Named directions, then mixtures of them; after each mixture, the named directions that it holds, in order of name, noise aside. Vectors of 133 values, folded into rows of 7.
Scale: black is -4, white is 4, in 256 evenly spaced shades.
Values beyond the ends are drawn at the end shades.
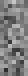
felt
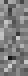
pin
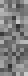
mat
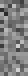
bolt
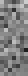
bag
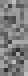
felt, mat.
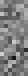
bag, felt, pin.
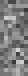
felt, pin.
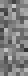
bag, bolt, pin.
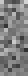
bag.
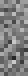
bag, felt, pin.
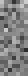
bag.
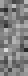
bag, bolt, pin.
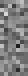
bolt.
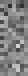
bag, bolt.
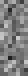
pin.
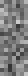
mat.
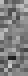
bag, pin.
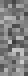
felt.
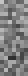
bag, mat, pin.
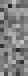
bolt, felt.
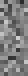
bolt, pin.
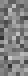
bolt, pin.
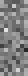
bag, bolt, mat.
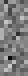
pin.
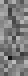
mat, pin.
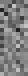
bolt.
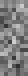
bag, felt, mat.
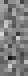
pin.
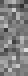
bag.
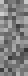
bag, mat, pin.
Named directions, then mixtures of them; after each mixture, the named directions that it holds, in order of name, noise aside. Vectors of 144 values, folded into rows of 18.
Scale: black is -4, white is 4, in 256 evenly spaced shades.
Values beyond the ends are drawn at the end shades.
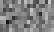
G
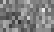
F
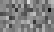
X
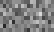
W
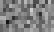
G.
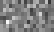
G.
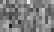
F, X.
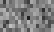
F, W.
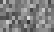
F, G.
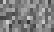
F, G.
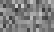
W, X.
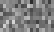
G, W.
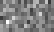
G.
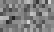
G, X.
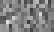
G.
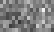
F.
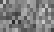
F, W.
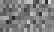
G, X.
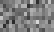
G, W.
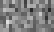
G, X.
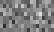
W.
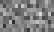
W.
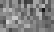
F, G.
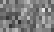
F.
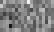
F, X.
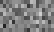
W.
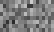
G, W.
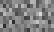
W.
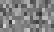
W.
